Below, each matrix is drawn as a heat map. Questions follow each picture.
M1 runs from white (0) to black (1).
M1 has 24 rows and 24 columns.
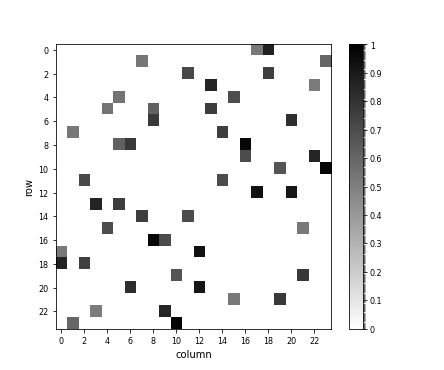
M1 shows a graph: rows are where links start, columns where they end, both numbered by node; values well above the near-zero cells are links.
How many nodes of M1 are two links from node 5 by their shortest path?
4
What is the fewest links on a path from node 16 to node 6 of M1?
2
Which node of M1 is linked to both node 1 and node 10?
node 23
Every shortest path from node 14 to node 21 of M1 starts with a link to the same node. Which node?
node 7
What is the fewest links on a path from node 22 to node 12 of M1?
6
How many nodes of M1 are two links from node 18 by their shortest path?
2
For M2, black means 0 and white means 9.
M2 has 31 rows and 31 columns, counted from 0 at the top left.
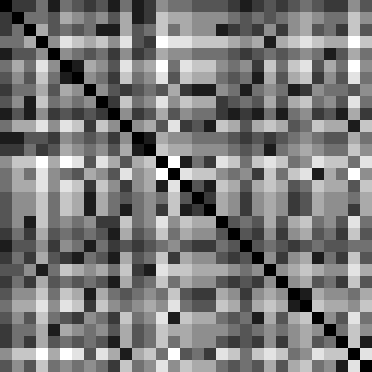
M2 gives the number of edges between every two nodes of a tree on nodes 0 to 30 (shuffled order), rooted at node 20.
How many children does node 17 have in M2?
2
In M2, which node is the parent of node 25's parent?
7
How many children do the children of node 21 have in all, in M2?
2
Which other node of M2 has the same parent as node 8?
18
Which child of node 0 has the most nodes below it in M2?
9
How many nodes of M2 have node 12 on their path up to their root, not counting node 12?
2
